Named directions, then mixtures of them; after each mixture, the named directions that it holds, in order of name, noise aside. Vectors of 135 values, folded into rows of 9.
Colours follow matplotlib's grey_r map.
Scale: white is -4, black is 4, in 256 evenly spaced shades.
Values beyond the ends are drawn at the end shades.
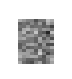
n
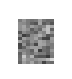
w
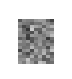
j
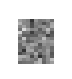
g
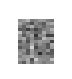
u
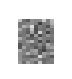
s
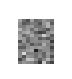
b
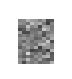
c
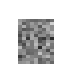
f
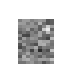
c, w.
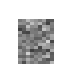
c.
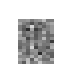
j, s, u.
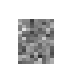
g.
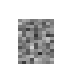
u.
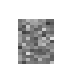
c, f.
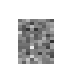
j, u.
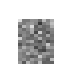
s.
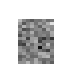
f, s.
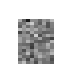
s, u.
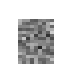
f, n, u.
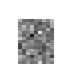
g, s.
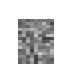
j, u.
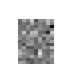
g, n.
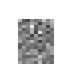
s.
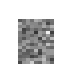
n.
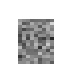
f.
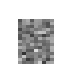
b.
